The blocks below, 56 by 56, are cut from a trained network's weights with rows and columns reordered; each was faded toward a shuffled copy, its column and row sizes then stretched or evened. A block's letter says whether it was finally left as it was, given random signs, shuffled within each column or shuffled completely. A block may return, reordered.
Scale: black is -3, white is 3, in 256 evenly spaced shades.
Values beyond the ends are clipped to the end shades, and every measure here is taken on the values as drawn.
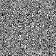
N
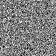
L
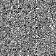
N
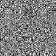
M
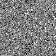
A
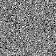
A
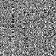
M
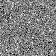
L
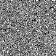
A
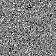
A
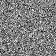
L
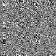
M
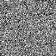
N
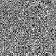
M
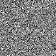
N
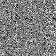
A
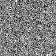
A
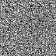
N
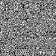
M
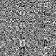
M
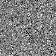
A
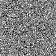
L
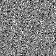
A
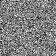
L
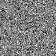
A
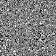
N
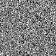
A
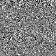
N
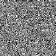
N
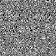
M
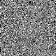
A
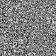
N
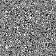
N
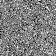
L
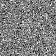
L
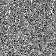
A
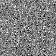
A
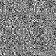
M
